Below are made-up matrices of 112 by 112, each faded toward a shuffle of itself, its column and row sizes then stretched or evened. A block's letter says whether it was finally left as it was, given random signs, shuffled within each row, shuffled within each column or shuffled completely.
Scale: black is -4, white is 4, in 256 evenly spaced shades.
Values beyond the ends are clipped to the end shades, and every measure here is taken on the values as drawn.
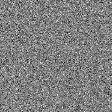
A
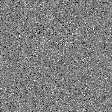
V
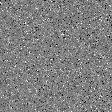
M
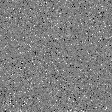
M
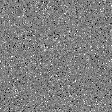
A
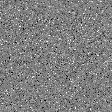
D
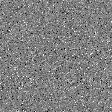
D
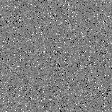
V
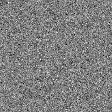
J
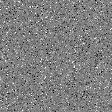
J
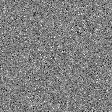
M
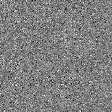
A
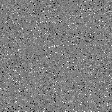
A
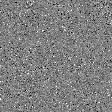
D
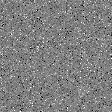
J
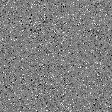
V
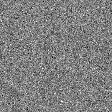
D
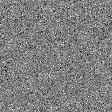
D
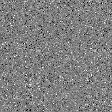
A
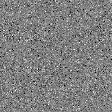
A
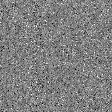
J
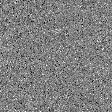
J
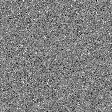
M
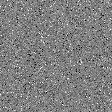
J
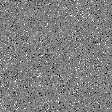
A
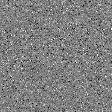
A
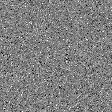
J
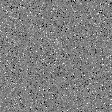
J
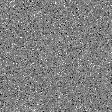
J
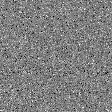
D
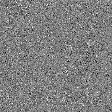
V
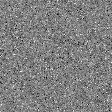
J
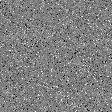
M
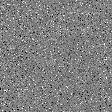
J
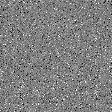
V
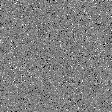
V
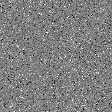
J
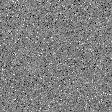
M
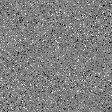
V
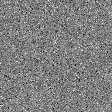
M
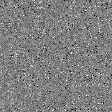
A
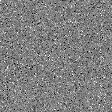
J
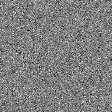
V
